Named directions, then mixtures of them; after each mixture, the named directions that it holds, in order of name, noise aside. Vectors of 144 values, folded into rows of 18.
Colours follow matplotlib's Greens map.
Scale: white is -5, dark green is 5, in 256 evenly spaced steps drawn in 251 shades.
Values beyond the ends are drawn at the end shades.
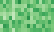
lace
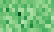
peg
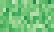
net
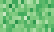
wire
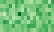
lace, peg, wire.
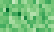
net, peg.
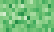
lace, wire.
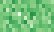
net, peg.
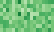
lace, net, peg.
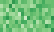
peg, wire.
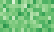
lace, net.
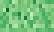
net, peg.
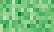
lace, peg.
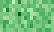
lace, net, peg.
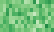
net, wire.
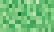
peg, wire.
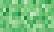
net, peg.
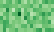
lace, net, peg.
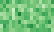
lace, peg.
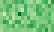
lace, peg, wire.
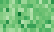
lace, peg.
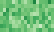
net.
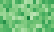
lace, net, wire.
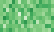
lace, peg, wire.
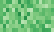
lace, peg, wire.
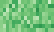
net, wire.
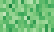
wire.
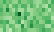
peg.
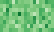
net, peg, wire.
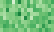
lace, net, peg.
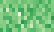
peg.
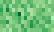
peg.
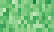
net.
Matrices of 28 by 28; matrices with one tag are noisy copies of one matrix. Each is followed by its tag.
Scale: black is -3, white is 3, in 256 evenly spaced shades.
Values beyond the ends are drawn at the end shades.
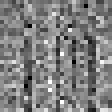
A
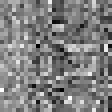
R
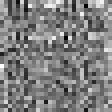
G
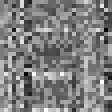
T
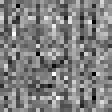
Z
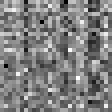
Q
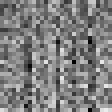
A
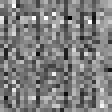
Z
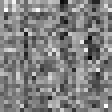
Q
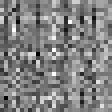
Z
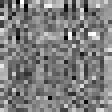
G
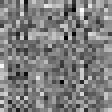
G
